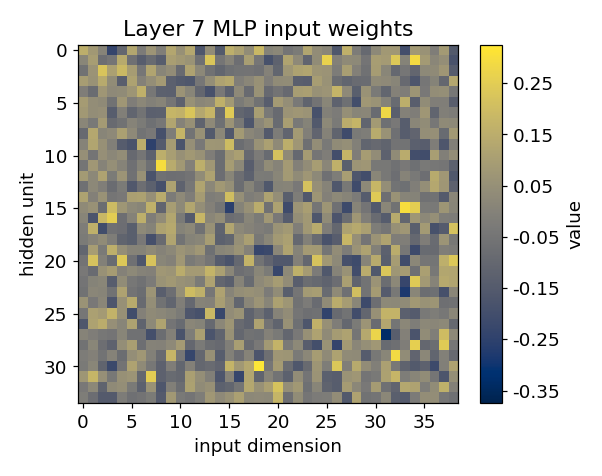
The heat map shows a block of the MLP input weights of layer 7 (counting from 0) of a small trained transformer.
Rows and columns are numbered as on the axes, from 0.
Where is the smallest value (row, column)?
27, 31
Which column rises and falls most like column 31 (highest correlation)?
13
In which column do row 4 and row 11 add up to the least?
17
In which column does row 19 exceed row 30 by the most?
3
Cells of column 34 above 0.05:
9
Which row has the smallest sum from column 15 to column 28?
25
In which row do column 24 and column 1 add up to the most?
20
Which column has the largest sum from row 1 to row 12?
2
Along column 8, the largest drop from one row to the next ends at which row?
12
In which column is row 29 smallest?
11
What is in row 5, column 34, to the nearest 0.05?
-0.15
